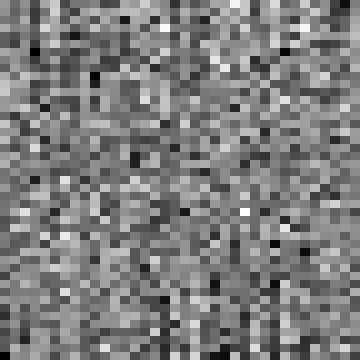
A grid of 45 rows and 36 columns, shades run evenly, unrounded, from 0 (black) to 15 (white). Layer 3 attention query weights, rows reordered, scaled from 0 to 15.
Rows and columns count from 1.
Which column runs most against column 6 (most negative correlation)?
20
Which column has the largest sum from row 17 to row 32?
13
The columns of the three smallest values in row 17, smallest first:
27, 3, 30
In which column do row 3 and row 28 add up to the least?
16
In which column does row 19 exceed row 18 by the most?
34
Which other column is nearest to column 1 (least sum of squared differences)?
9
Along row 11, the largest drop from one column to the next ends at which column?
10
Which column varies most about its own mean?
28
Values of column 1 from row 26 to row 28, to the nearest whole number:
7 7 5
